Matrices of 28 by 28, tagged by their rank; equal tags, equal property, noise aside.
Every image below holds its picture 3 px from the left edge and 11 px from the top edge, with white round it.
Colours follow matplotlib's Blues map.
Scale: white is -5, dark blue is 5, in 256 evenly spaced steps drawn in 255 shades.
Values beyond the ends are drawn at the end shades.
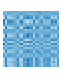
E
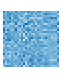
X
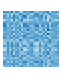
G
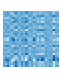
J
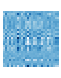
J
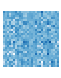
X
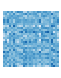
G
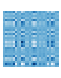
E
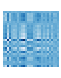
E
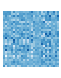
X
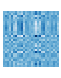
J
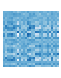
J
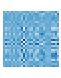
J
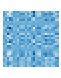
J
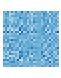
X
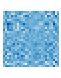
X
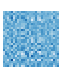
G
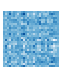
G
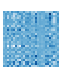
G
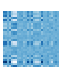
E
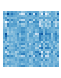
G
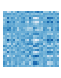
J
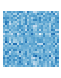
X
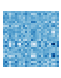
G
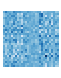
X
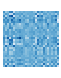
G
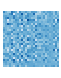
X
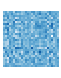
X
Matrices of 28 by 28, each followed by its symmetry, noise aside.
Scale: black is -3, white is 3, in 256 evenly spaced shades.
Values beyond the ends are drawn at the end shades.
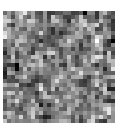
no symmetry.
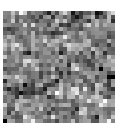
no symmetry.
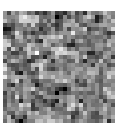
no symmetry.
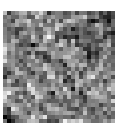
symmetric across the other diagonal.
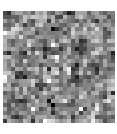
symmetric across the other diagonal.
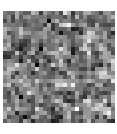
no symmetry.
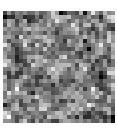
same after a half turn.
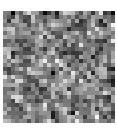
symmetric across the other diagonal.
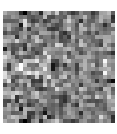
mirrored top to bottom.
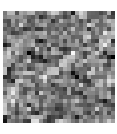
same after a half turn.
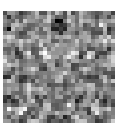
mirrored left to right.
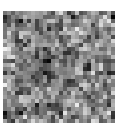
mirrored top to bottom.
